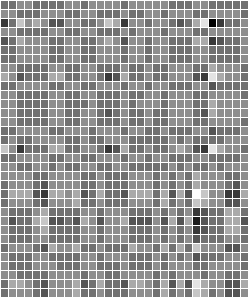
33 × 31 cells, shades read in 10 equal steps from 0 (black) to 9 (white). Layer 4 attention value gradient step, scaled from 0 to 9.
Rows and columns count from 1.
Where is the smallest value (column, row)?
27, 3
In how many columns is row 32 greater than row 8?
13
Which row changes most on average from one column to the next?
22
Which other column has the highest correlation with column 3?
26
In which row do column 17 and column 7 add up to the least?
25
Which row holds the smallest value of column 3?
17
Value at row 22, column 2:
6
